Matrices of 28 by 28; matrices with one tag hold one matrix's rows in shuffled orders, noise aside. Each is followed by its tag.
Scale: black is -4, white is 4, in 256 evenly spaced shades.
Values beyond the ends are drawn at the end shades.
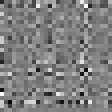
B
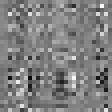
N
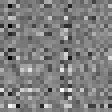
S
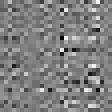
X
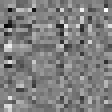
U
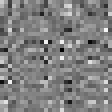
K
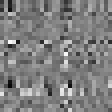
S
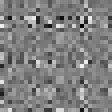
B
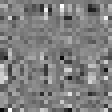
K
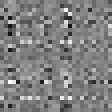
S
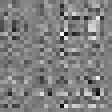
X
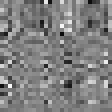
K
